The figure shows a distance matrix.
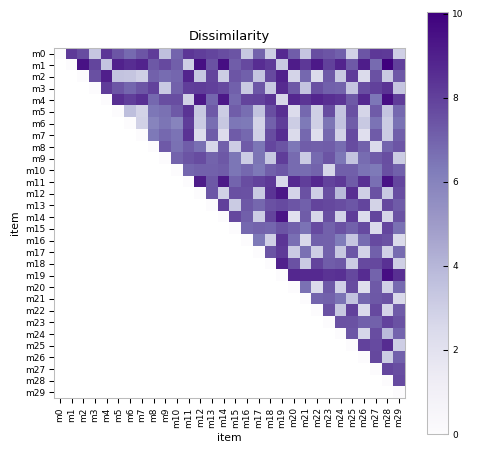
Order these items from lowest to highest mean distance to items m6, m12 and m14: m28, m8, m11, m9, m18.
m28, m8, m9, m18, m11
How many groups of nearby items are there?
5
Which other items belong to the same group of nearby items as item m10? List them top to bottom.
m23
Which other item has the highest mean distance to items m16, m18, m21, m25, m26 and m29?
m19
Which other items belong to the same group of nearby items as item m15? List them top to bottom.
m8, m13, m27
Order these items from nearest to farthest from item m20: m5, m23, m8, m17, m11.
m5, m17, m8, m23, m11
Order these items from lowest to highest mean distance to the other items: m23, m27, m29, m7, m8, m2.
m7, m2, m29, m8, m27, m23
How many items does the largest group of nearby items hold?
12
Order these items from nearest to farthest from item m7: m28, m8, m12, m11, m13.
m12, m28, m8, m13, m11
